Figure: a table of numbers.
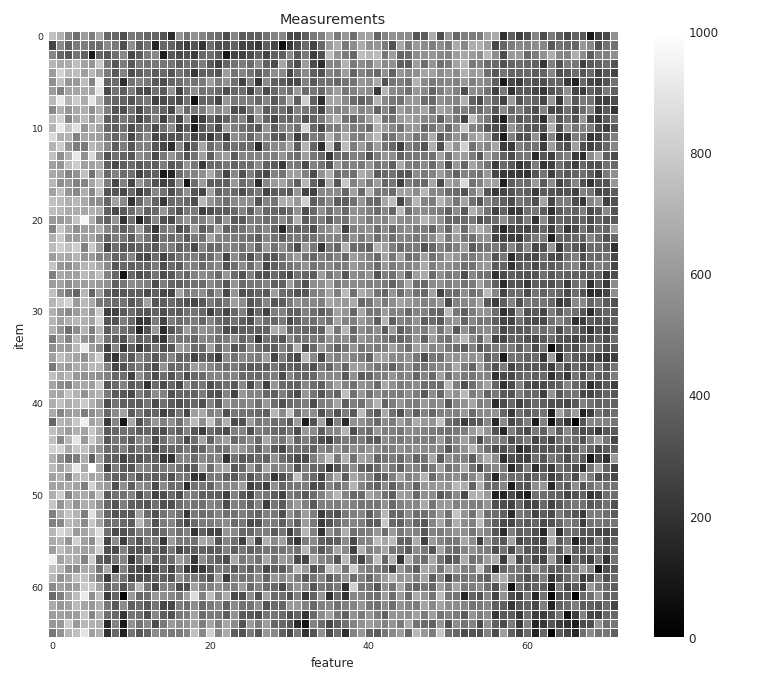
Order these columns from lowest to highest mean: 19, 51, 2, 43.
19, 43, 51, 2
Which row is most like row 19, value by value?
14
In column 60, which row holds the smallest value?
50
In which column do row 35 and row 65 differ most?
63
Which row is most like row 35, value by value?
54
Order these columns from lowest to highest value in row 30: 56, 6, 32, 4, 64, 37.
64, 56, 32, 37, 4, 6
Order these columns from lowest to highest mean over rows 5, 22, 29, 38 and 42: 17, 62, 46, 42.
62, 17, 42, 46
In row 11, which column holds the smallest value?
57
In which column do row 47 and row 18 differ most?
5
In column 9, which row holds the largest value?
41
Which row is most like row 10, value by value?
7
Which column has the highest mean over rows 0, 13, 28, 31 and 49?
0
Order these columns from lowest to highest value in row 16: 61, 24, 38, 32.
24, 38, 61, 32
